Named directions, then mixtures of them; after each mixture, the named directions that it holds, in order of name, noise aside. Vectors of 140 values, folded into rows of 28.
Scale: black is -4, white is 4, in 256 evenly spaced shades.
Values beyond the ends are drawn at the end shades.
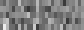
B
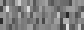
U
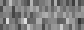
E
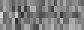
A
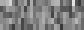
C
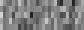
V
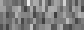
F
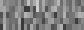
B, F.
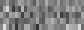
A, B, U.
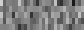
E, V.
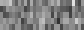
C.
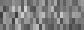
A.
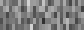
F, U.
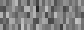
B, F.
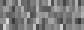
B, E.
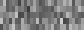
A, C, U.
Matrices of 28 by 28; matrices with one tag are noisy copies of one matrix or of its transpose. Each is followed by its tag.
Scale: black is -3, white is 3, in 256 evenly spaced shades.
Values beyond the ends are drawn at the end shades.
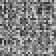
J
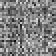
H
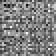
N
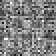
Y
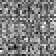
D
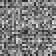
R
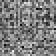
D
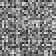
R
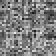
Y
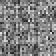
Y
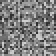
D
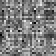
Y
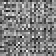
N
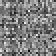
H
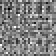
J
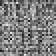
N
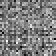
R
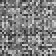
R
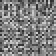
N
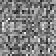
D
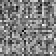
J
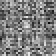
Y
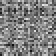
H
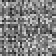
H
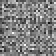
N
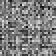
R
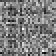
H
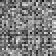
R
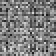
R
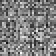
R
